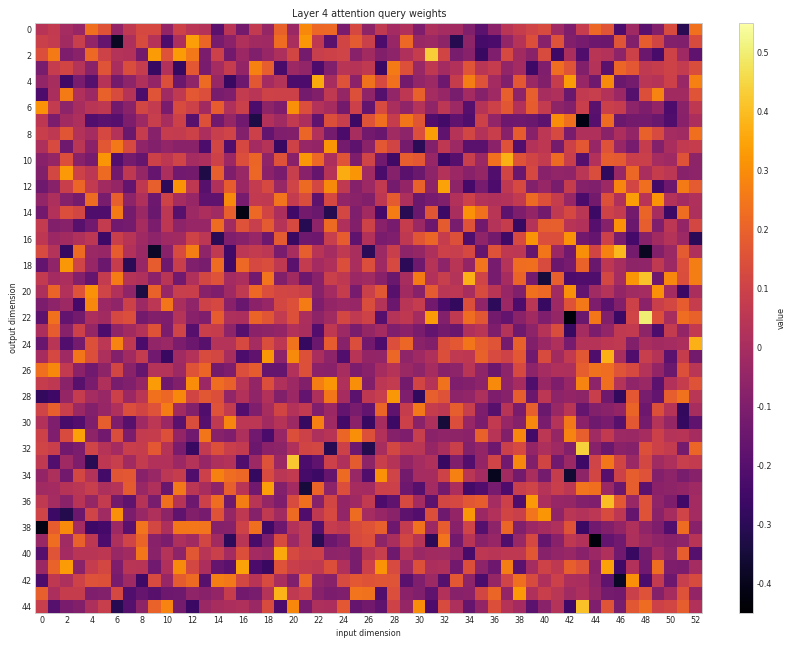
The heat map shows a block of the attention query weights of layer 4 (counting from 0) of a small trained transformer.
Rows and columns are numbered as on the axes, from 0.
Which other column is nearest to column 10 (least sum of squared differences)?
50
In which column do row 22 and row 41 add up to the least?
46
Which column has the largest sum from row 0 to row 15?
52
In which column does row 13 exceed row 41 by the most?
15
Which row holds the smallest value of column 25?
7
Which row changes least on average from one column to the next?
26
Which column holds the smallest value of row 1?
6
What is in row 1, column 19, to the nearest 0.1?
0.2
